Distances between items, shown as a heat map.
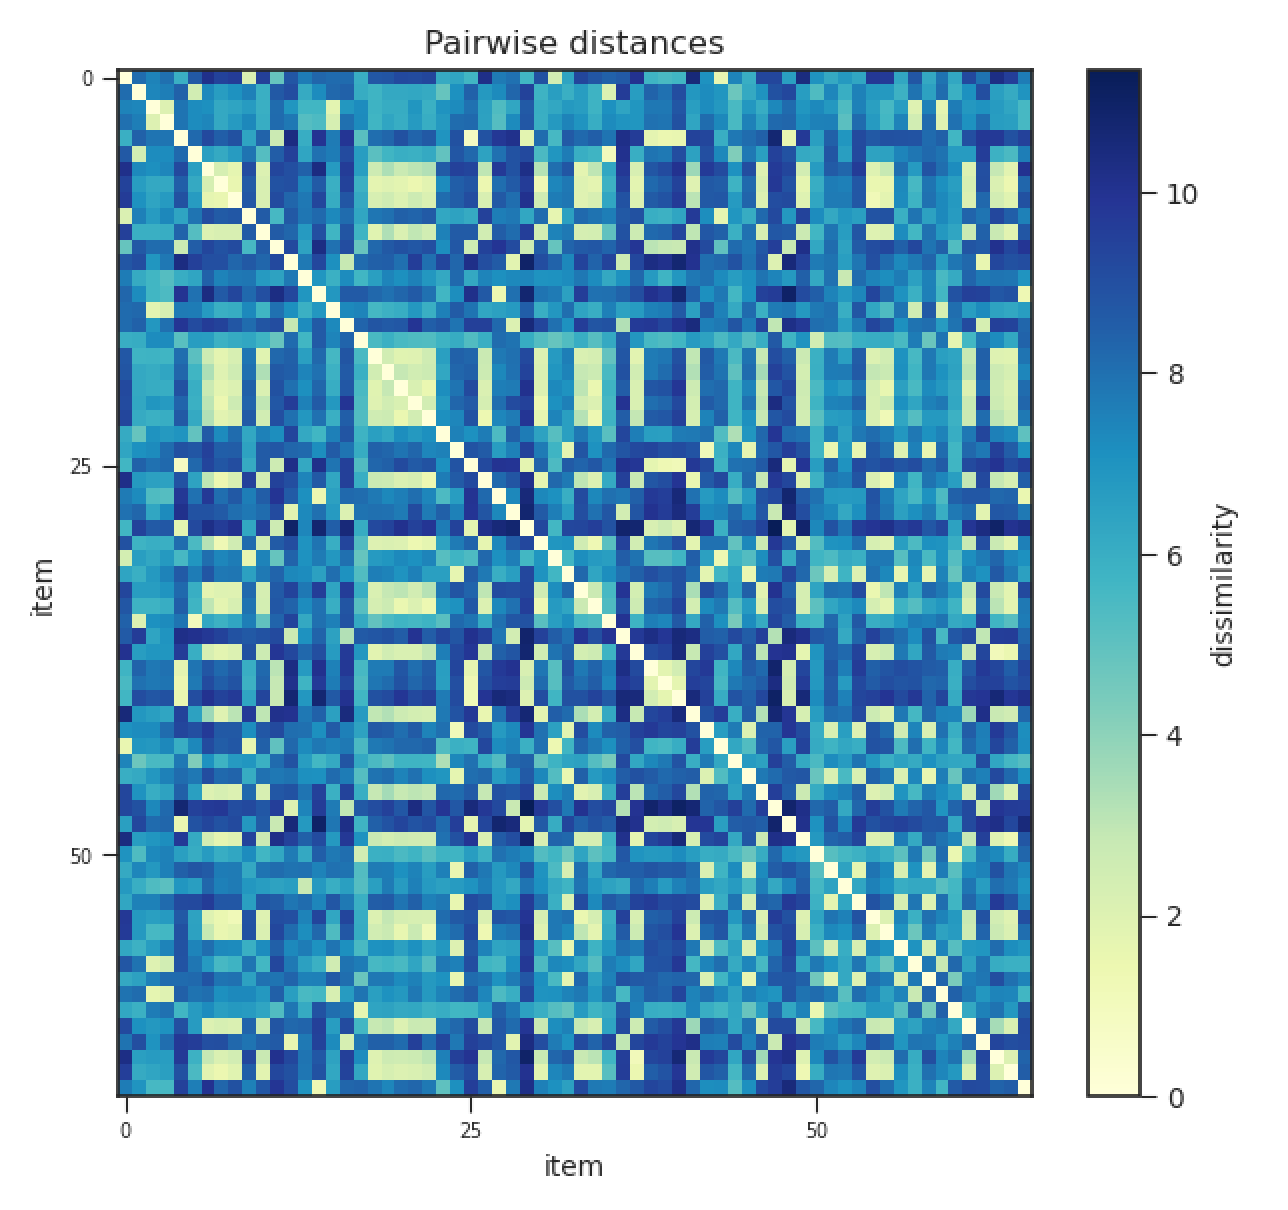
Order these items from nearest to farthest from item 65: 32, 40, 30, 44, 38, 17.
44, 32, 30, 17, 38, 40
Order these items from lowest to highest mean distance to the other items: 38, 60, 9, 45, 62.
60, 45, 9, 38, 62
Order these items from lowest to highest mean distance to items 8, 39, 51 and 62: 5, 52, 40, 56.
56, 52, 40, 5
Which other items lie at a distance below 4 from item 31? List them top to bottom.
0, 9, 43
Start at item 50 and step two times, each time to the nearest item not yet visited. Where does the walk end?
17
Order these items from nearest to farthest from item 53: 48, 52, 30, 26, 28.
52, 28, 30, 26, 48
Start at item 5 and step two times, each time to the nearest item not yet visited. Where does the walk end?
1
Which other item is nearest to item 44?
23
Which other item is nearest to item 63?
37
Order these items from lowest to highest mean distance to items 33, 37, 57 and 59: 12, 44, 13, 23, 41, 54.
54, 41, 44, 13, 23, 12
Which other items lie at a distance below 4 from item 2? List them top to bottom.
3, 15, 57, 59
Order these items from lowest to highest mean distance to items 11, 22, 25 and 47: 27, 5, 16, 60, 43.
60, 43, 16, 5, 27
